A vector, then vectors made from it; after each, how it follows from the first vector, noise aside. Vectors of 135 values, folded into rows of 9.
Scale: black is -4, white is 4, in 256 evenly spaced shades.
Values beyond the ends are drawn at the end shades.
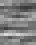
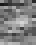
wrapped around, negated.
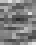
wrapped around.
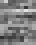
reversed.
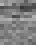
partly zeroed.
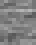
reversed, shrunk.
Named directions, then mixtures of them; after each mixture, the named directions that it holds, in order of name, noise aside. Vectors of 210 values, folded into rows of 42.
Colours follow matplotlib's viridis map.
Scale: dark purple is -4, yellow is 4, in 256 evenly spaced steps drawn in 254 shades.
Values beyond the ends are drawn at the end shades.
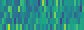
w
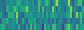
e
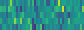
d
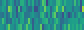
d, w.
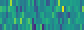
d.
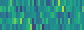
d.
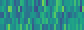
d, w.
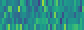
w.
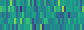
d.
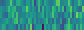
d, e.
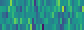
d, e.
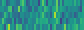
w.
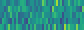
e, w.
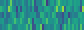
d, w.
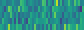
e, w.
